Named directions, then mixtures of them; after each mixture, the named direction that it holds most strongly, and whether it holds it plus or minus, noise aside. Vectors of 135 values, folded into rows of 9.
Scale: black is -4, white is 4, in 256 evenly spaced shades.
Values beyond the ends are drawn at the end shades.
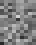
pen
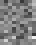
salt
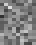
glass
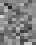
glass, minus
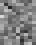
glass, minus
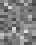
glass, plus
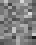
salt, minus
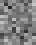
glass, minus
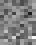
salt, plus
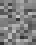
pen, plus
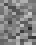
glass, minus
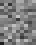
pen, plus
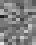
pen, minus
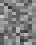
glass, minus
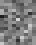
pen, minus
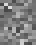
glass, plus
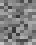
pen, minus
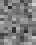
salt, plus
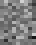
salt, minus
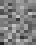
pen, plus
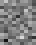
salt, minus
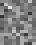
glass, plus
